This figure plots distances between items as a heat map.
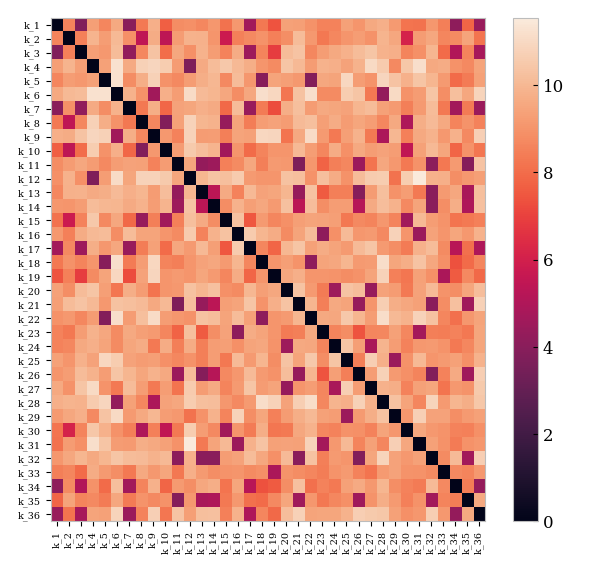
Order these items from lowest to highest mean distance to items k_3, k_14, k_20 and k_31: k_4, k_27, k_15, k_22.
k_27, k_15, k_22, k_4
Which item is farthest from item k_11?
k_36
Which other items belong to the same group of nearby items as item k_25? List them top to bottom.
k_29
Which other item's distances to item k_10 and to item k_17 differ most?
k_8
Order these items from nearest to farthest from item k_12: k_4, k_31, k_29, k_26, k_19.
k_4, k_29, k_19, k_26, k_31
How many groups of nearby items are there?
10
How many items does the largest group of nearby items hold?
7
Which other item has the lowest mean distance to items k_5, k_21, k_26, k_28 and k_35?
k_11
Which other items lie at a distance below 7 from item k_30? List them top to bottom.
k_2, k_8, k_10, k_15
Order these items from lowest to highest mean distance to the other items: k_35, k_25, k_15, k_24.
k_35, k_15, k_24, k_25
